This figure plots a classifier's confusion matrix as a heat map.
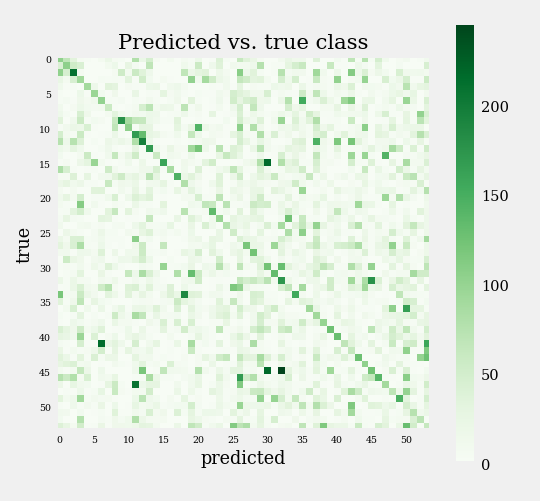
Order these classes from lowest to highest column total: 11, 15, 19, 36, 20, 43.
36, 15, 43, 20, 19, 11
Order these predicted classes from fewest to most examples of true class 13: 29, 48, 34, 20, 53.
34, 53, 29, 48, 20
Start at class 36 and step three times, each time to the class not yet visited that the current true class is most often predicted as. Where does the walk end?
53
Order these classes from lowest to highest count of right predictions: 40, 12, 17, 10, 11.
10, 40, 17, 11, 12
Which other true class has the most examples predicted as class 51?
31
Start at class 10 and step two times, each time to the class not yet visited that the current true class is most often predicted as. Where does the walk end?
47
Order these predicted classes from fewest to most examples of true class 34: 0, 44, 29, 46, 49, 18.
46, 44, 29, 49, 0, 18
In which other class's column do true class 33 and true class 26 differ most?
25
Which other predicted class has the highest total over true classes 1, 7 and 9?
13
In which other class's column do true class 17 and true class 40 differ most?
3
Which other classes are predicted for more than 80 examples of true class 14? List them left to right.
42, 44, 47
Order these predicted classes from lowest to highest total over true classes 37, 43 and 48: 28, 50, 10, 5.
10, 5, 28, 50
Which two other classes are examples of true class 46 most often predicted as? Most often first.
26, 50
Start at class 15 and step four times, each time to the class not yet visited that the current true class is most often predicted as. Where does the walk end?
12
